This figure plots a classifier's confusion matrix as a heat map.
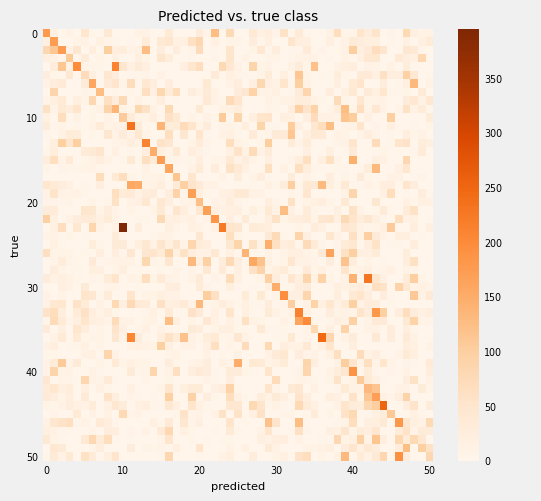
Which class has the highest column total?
40
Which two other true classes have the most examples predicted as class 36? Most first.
18, 29
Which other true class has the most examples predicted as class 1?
2
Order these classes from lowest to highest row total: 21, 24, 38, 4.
38, 24, 21, 4
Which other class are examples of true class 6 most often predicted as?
48
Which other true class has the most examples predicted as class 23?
10
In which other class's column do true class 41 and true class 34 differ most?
33
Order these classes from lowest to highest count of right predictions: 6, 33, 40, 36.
6, 40, 33, 36
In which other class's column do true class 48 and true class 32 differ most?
20
